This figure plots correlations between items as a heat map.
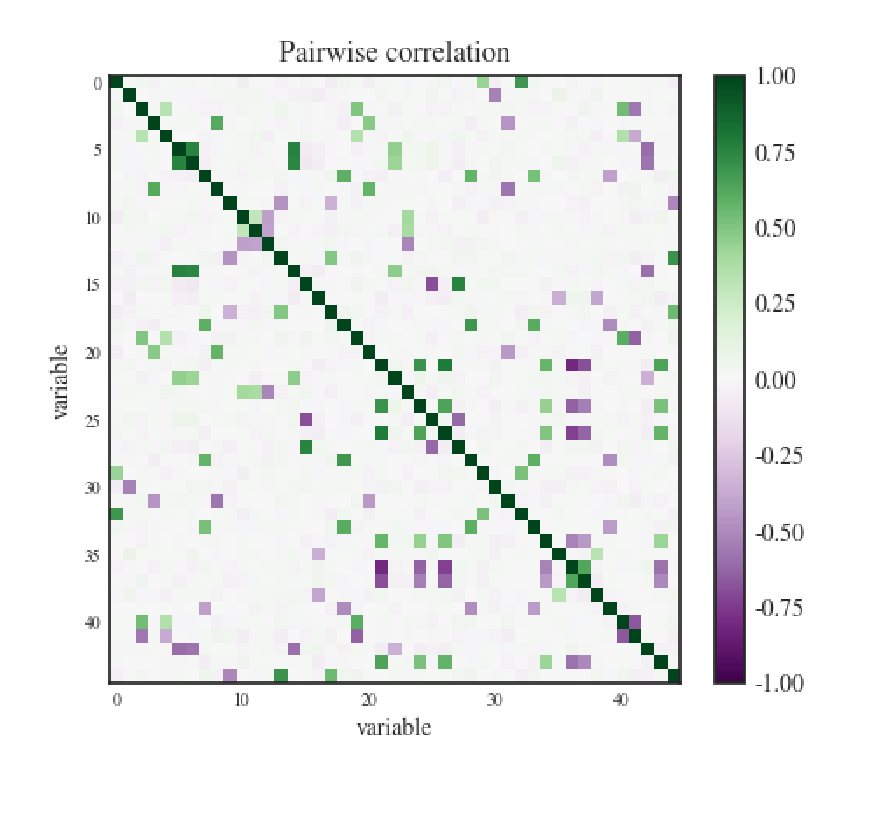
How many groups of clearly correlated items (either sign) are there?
11
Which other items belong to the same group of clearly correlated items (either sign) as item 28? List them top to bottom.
7, 18, 33, 39
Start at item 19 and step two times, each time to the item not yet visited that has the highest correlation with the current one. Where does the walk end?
2
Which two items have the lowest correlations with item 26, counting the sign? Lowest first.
36, 37
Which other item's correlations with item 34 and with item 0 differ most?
32
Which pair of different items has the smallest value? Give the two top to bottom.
21, 36
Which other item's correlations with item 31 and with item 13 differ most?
44
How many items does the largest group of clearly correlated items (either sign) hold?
7
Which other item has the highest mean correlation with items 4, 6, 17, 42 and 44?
13
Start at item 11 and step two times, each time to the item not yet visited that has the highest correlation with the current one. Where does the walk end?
10
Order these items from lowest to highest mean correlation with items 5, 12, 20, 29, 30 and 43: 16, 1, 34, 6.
1, 16, 34, 6
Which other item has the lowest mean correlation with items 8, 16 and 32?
31
